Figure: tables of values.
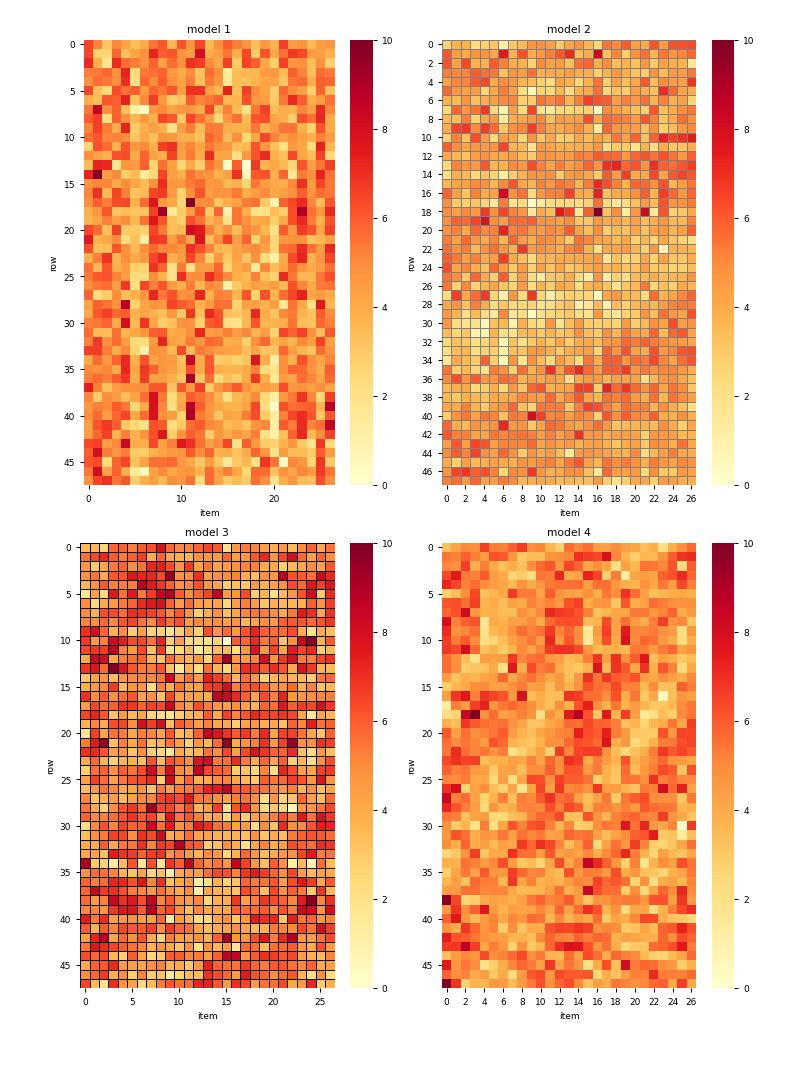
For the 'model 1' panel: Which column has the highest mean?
11
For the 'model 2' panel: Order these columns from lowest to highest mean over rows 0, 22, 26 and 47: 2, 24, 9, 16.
16, 9, 24, 2
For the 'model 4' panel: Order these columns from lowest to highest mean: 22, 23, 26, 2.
22, 23, 26, 2
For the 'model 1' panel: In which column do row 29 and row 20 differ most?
12
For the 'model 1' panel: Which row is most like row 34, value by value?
36
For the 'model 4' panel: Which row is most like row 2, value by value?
24
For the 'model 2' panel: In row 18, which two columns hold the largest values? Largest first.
16, 21
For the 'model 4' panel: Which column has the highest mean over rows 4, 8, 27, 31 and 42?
0
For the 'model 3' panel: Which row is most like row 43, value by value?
37
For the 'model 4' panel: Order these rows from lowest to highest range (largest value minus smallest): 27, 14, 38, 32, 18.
14, 32, 27, 38, 18
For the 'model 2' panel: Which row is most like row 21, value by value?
2
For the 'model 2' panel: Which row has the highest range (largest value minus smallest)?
18
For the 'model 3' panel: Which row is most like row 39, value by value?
38
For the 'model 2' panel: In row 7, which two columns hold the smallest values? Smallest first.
16, 6
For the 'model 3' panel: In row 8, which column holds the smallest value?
17
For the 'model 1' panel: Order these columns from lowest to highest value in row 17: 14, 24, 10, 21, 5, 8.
10, 14, 5, 8, 24, 21
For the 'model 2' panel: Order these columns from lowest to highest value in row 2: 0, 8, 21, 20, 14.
20, 8, 21, 14, 0
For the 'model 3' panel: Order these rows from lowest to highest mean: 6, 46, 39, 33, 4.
46, 6, 33, 4, 39
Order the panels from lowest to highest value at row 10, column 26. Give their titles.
model 4, model 1, model 3, model 2
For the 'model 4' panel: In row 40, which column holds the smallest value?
26
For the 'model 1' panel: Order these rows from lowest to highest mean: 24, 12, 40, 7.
24, 7, 12, 40
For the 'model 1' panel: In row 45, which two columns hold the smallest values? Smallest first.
21, 15
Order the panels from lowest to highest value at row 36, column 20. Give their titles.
model 1, model 4, model 2, model 3
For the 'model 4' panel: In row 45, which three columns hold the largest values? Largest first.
19, 0, 11
